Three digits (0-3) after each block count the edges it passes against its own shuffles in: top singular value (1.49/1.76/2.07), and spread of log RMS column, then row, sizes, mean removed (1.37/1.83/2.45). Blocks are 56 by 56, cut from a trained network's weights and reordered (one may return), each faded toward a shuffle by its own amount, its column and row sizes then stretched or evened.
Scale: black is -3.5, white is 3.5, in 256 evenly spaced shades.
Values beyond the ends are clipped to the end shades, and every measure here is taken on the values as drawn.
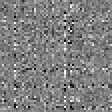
2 3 2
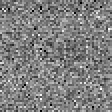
1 0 0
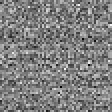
3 0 0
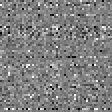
0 2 3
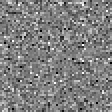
0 1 1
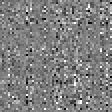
0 3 2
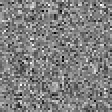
1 1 0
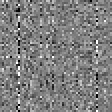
2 3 0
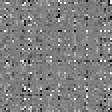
1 3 3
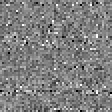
0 1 2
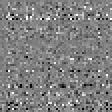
1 2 3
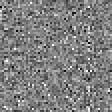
0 1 0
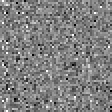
0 1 1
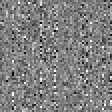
0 3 0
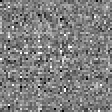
1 2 1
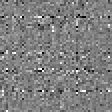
2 2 2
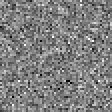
0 0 1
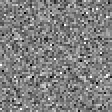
0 0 0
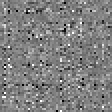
0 3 2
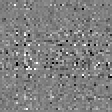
0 2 3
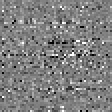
0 1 3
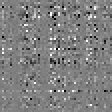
1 3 3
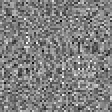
2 0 0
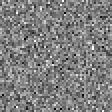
0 0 0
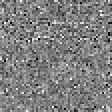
1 0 2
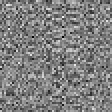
3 1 0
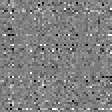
0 2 3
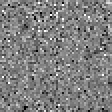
0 2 1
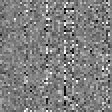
2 3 0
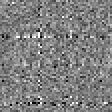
2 1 2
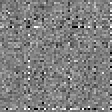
2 2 2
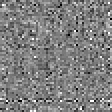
2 2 2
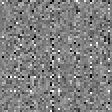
1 3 1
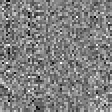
2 2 0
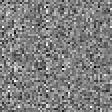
2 2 0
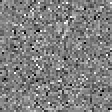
0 1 0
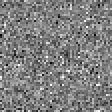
0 1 1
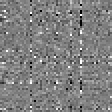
2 2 2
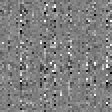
1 3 1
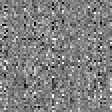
1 3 1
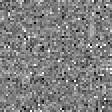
0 1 1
